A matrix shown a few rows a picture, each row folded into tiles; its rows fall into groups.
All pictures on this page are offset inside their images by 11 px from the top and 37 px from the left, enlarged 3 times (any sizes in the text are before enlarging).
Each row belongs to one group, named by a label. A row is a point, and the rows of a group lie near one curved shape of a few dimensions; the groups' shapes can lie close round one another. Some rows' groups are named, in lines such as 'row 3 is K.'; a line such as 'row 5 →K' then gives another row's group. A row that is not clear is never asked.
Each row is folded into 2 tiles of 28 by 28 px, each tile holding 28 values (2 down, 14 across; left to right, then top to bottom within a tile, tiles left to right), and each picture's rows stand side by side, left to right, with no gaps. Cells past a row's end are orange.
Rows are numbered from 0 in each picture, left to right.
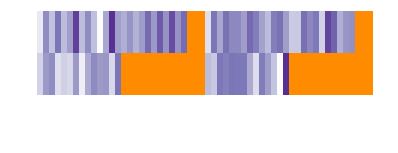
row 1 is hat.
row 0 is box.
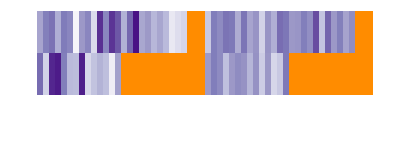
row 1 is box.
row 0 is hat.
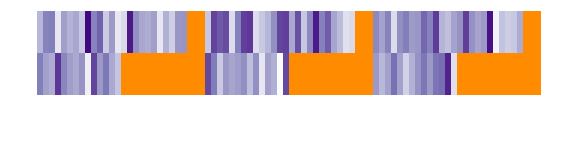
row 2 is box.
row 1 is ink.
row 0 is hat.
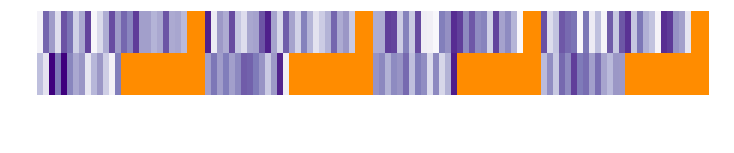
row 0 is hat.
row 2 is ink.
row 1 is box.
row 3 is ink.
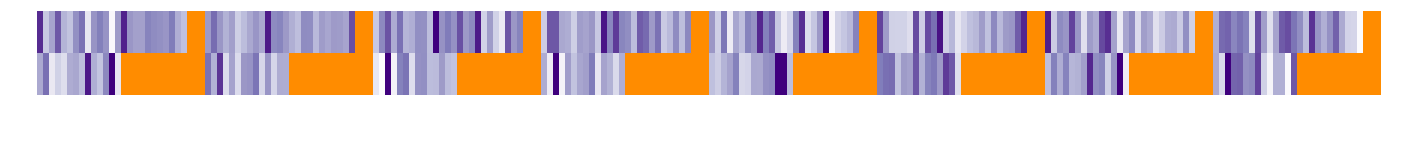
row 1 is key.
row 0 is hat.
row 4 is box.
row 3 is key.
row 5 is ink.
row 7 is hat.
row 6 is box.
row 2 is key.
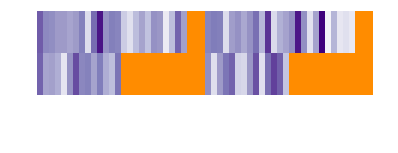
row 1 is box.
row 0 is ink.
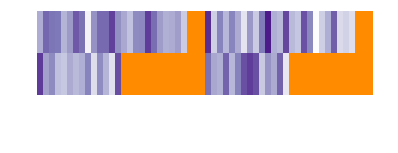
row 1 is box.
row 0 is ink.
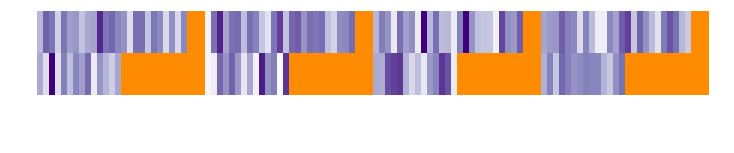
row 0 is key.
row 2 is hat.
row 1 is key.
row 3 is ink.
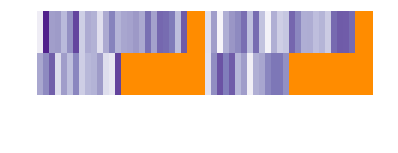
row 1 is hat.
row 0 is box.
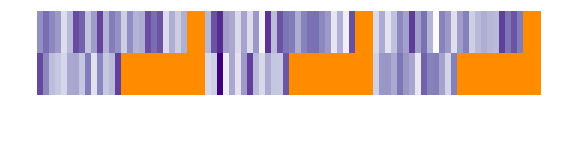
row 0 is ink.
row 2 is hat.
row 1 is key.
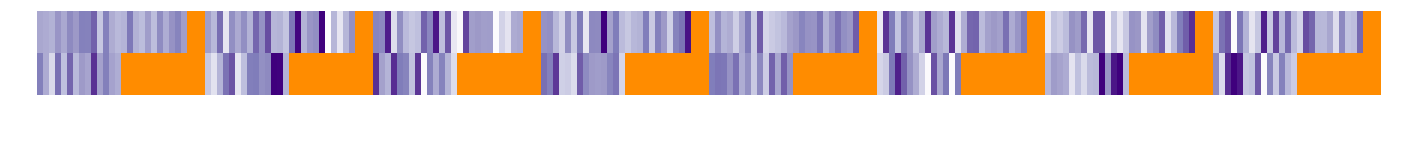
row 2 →hat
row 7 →hat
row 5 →hat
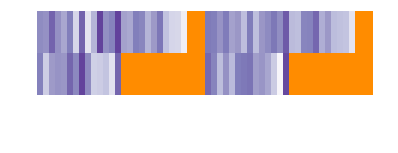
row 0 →hat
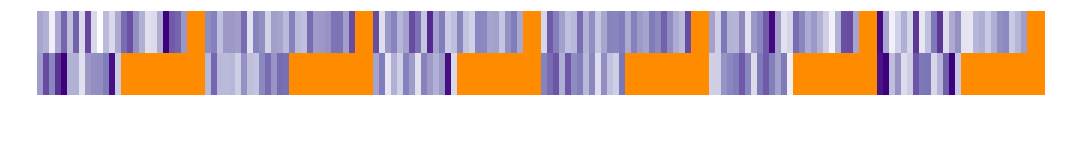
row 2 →hat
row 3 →box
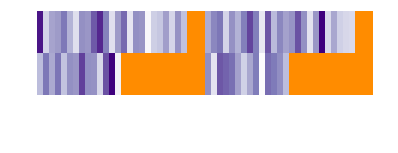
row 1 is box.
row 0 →box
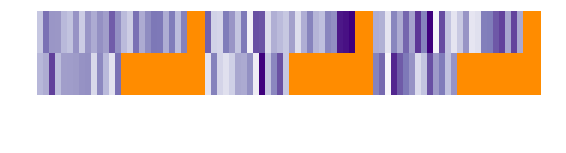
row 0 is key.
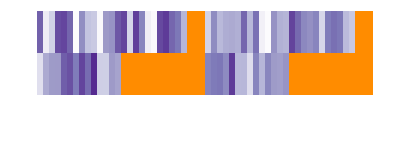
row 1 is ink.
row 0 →ink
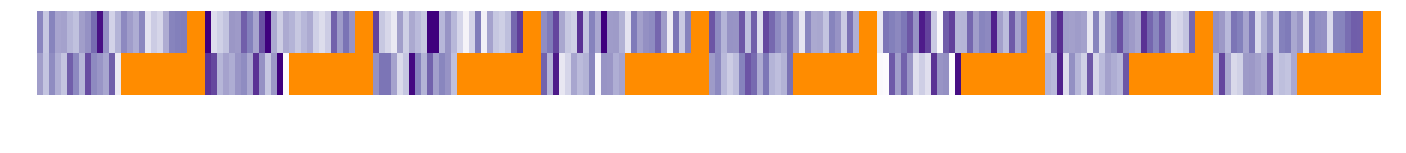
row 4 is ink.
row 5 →key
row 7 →box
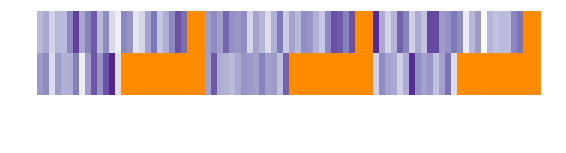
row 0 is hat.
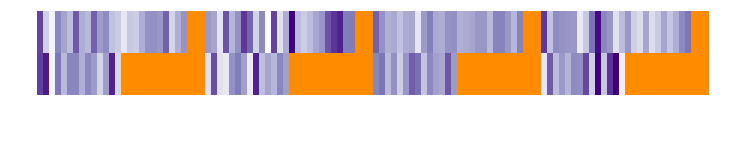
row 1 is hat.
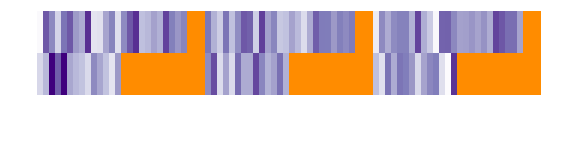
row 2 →hat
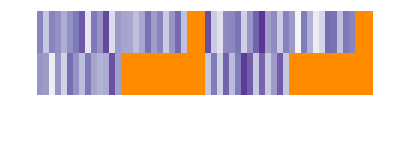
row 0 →hat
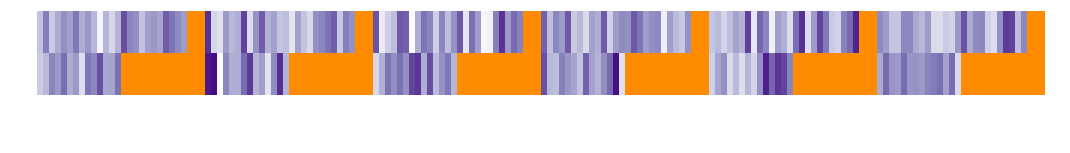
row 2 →ink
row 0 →hat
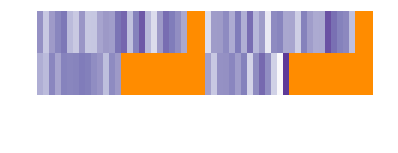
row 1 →hat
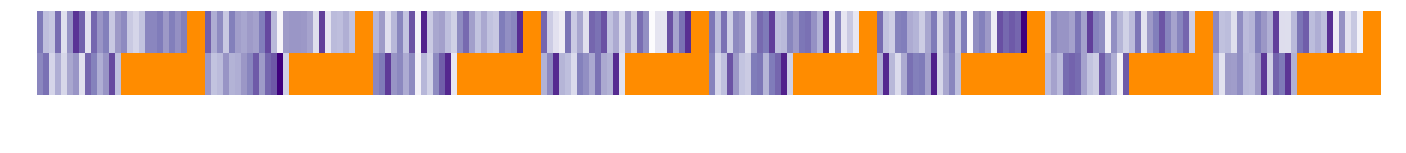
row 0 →hat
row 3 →ink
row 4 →box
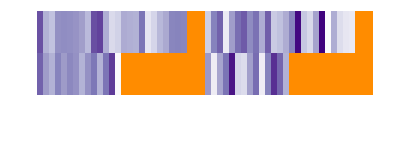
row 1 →box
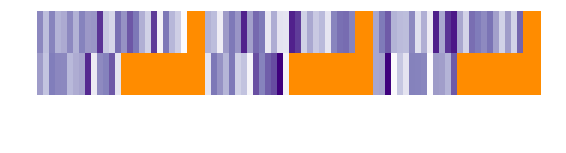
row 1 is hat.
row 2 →key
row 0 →box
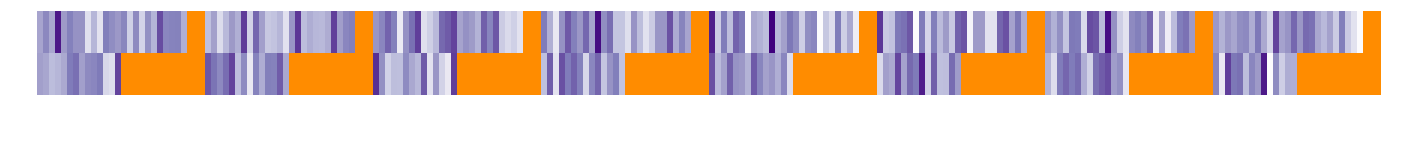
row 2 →ink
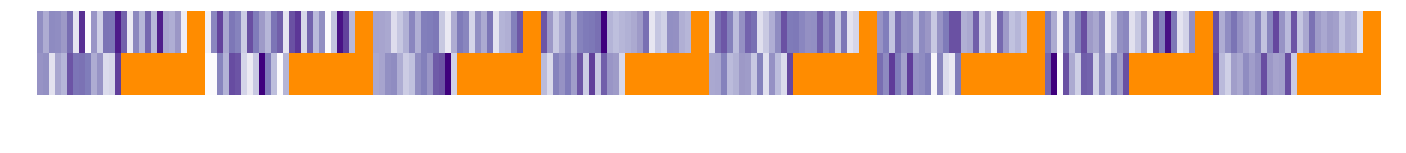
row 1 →key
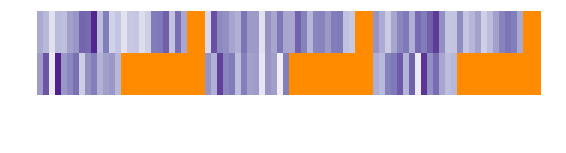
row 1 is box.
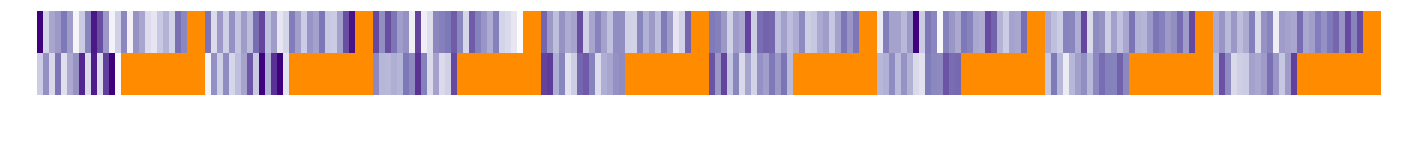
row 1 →box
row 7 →box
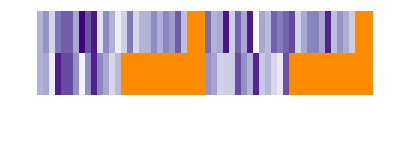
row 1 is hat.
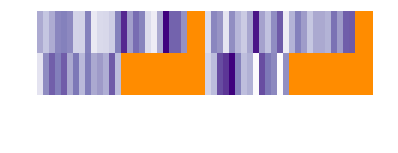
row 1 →hat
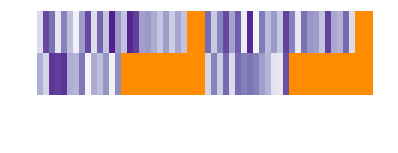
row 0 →hat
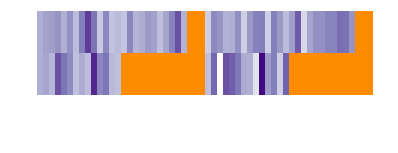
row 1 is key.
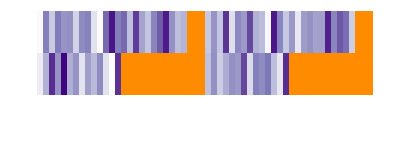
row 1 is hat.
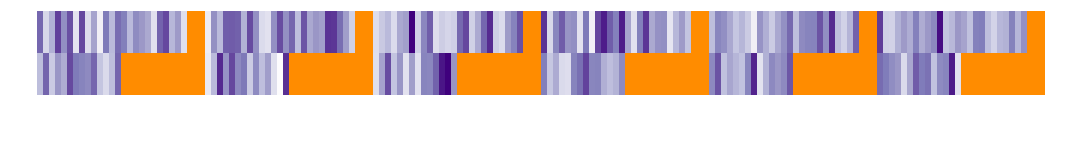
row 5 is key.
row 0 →ink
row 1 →hat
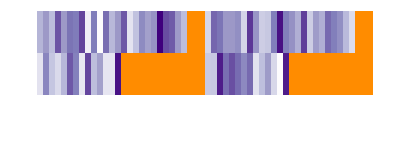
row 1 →hat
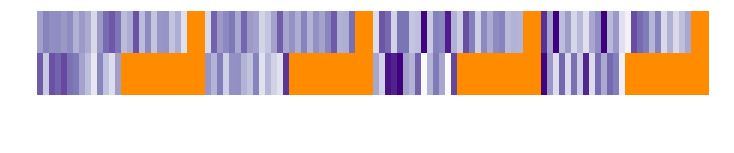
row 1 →box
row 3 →hat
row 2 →hat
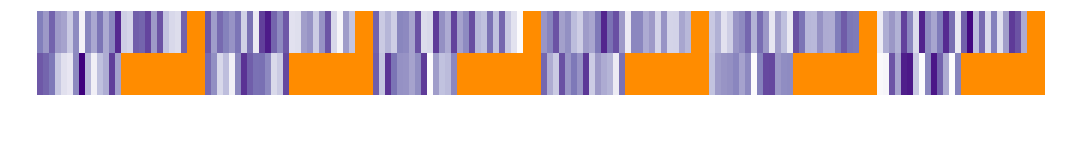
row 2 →box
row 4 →hat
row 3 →hat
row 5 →key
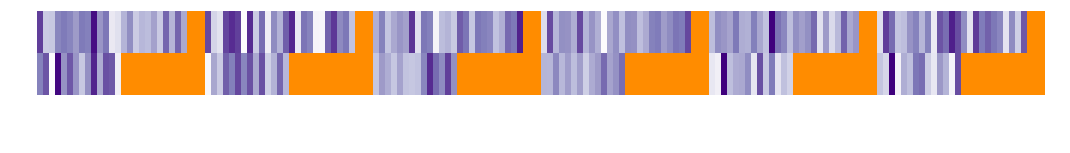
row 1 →ink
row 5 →key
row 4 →key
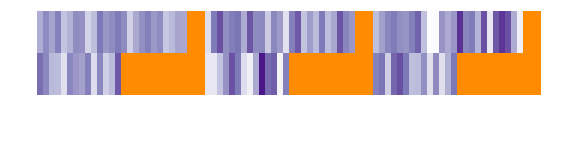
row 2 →ink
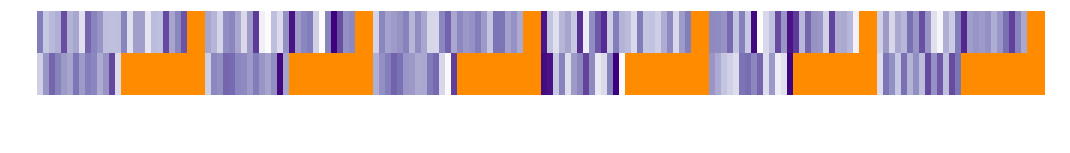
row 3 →key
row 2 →hat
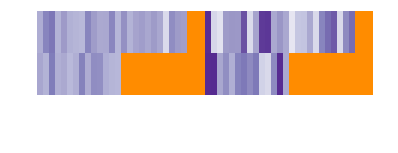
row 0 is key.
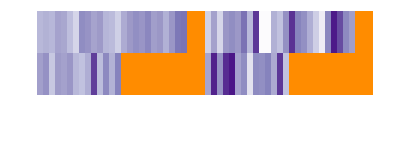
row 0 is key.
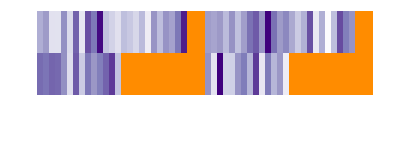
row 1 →key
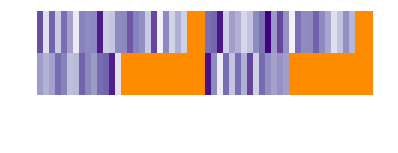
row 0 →box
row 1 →hat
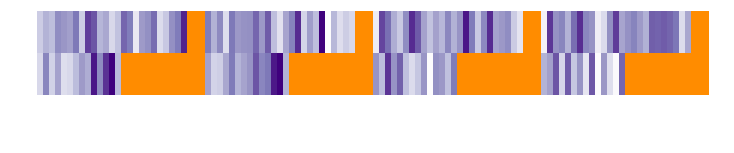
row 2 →box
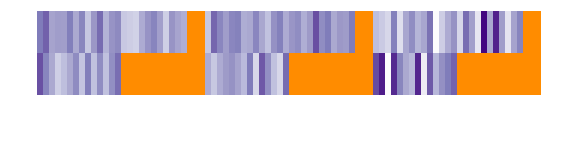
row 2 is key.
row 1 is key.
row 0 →ink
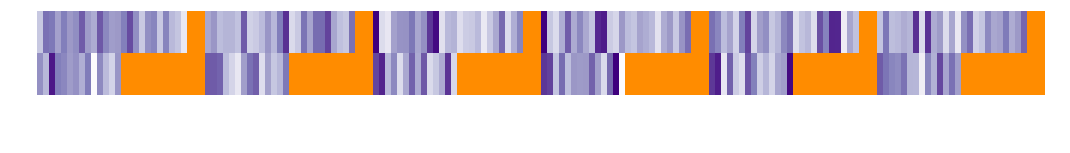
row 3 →key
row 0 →box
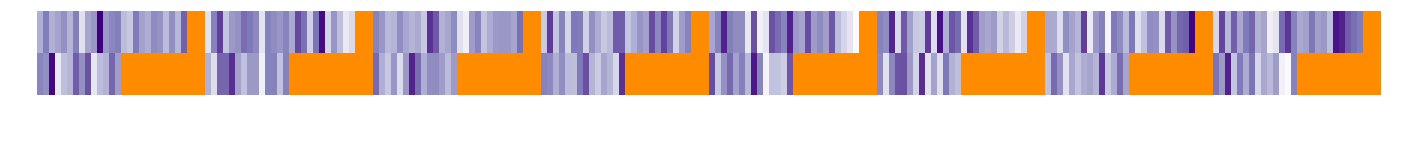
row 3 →key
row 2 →ink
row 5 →hat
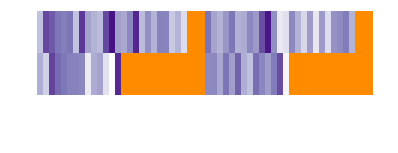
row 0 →hat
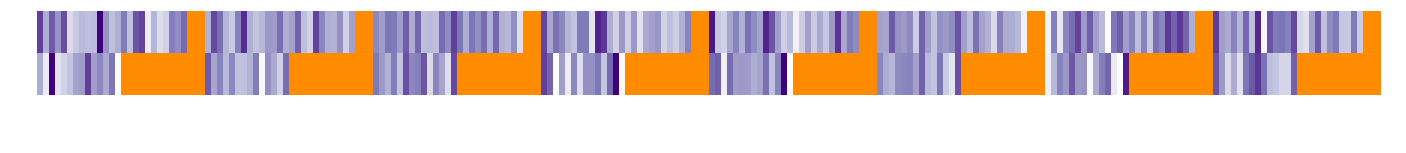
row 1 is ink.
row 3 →hat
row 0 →key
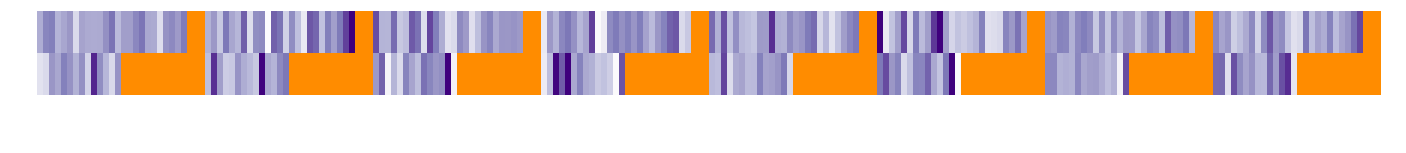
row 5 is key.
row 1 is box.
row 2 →hat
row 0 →key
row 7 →hat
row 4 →key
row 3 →hat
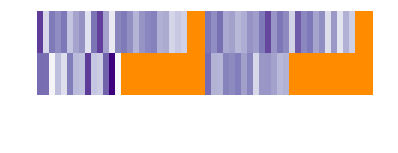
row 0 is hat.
